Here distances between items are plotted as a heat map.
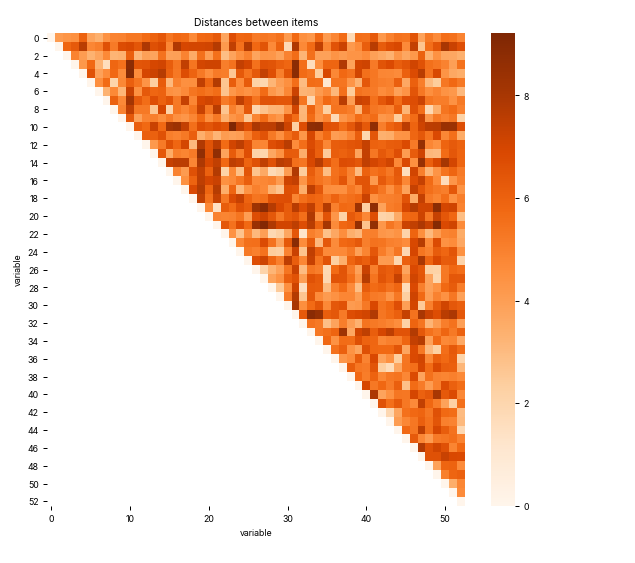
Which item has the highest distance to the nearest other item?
14
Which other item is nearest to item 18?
12
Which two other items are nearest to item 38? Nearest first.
0, 6
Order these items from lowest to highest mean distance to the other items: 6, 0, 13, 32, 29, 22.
22, 32, 6, 29, 0, 13
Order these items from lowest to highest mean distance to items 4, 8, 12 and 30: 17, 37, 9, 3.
9, 3, 37, 17
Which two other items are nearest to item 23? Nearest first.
4, 34
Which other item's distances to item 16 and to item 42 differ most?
20
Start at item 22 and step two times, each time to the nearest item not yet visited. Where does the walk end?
28
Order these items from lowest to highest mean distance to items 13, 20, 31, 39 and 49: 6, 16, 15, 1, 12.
15, 12, 6, 16, 1
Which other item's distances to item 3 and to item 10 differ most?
33
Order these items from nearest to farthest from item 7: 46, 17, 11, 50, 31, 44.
50, 44, 11, 46, 17, 31
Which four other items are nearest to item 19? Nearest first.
21, 40, 11, 42
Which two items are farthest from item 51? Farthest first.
10, 31
